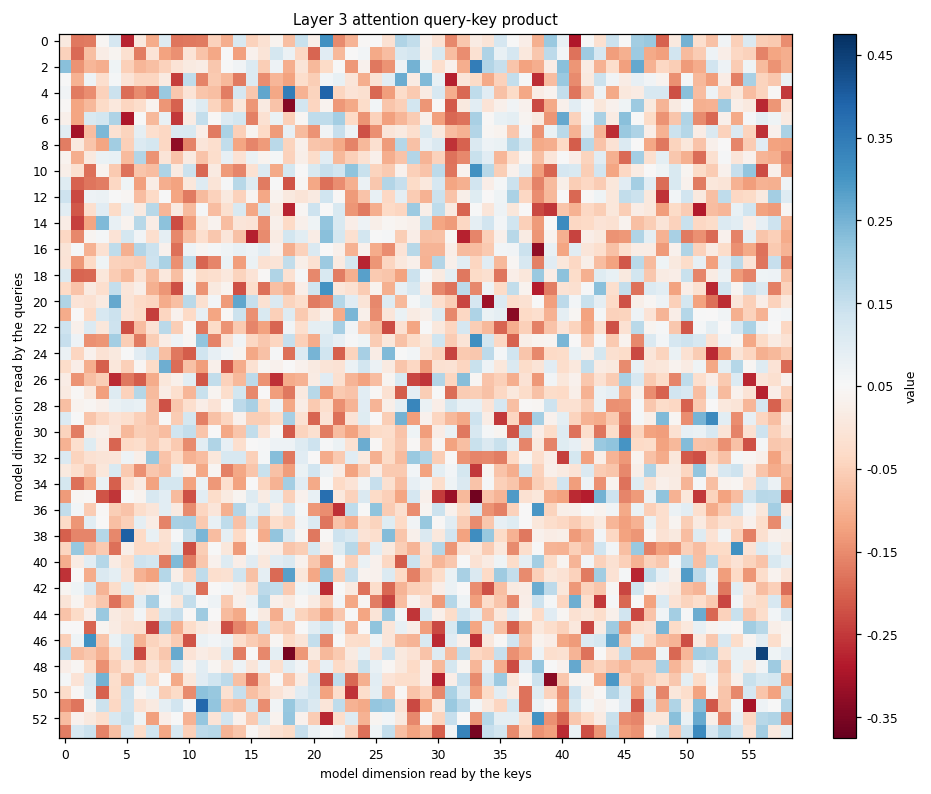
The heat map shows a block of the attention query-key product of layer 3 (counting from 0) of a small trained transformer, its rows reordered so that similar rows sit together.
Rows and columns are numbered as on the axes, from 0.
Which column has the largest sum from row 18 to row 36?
24
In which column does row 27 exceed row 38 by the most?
20
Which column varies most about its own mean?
33
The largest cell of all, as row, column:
47, 56
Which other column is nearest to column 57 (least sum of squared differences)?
8
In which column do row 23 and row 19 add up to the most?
21
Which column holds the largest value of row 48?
41
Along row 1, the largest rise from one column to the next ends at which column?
42
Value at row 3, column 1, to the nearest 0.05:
-0.1
